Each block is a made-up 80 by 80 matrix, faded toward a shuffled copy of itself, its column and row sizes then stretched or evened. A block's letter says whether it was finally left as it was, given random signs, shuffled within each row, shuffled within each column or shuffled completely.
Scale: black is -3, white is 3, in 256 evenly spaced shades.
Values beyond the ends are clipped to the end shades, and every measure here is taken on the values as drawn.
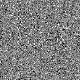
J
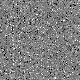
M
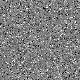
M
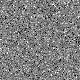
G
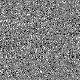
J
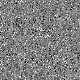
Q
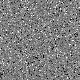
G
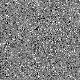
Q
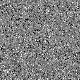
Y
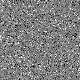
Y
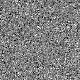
M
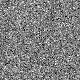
G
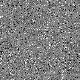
Q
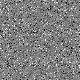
Q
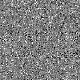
J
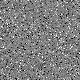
G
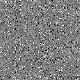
J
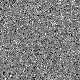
G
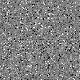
J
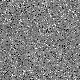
Y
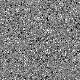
Q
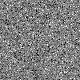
G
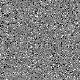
J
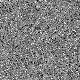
G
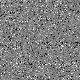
Y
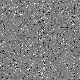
M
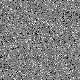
Y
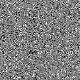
J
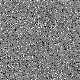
Y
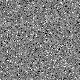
M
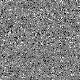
J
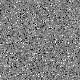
Y
